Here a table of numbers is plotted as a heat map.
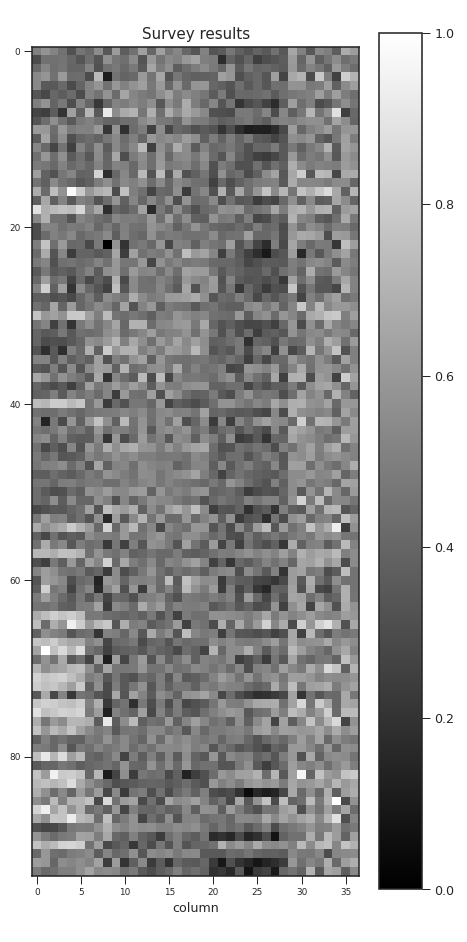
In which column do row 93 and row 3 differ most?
27
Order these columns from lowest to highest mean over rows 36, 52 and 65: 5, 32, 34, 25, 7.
25, 5, 7, 32, 34
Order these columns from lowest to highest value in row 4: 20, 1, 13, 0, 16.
1, 20, 13, 0, 16
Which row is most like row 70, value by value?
30
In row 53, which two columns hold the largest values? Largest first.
35, 12
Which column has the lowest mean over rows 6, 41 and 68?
26
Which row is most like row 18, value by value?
75
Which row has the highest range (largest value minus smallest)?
82
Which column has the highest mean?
29
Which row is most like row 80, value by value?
86
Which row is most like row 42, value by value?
36
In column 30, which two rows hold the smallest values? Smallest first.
23, 73
